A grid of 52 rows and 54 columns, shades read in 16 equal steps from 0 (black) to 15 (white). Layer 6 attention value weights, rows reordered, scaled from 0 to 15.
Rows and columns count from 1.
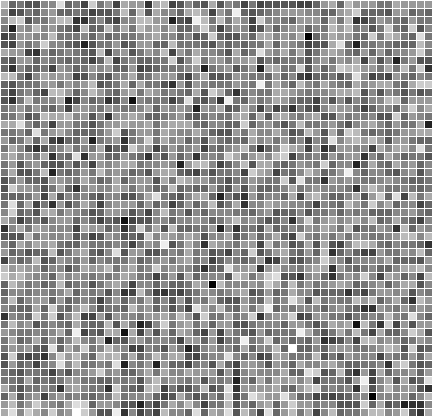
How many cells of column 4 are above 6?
37
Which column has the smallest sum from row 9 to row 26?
28
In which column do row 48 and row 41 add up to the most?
46
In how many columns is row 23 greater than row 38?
28
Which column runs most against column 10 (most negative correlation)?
18
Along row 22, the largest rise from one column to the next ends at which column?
32
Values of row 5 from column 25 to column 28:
5 6 12 6
